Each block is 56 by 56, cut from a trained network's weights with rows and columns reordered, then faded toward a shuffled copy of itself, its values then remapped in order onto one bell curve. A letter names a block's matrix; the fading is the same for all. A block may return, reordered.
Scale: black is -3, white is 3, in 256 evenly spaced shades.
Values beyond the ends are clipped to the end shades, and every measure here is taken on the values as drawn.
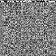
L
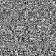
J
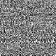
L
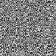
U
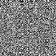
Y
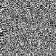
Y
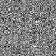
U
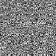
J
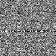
L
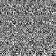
J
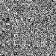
Y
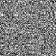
U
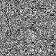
Y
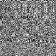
Y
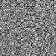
J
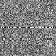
L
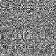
L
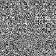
L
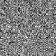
U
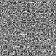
J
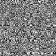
J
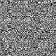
J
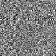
U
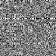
L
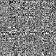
Y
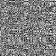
U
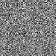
U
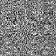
L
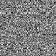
J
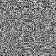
U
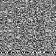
L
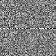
L
